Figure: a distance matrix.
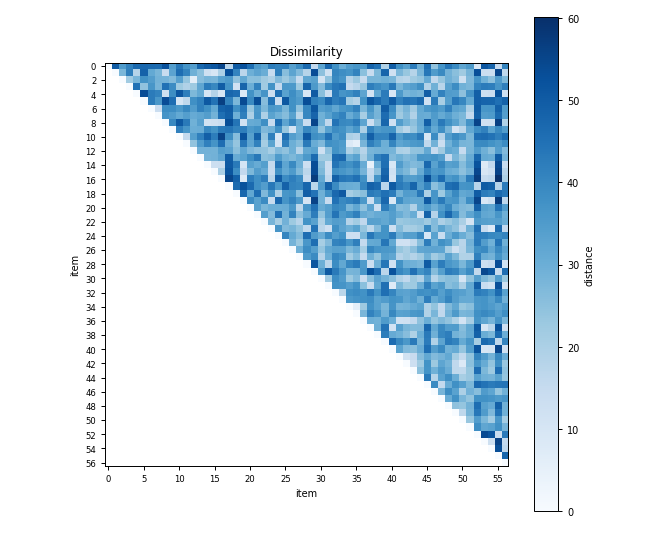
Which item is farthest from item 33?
18
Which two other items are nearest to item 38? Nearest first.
20, 43
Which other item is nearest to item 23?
54
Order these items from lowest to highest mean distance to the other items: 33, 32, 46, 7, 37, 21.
46, 37, 7, 21, 33, 32
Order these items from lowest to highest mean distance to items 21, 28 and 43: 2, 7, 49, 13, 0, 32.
2, 49, 7, 13, 32, 0
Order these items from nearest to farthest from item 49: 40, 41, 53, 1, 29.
41, 1, 40, 53, 29
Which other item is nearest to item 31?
40
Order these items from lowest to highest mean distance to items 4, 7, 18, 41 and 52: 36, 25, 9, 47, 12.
36, 12, 25, 47, 9
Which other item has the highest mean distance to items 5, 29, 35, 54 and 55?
16
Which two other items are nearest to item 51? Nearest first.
22, 7
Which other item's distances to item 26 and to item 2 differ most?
12
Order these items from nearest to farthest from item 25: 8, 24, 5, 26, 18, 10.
26, 8, 18, 24, 10, 5
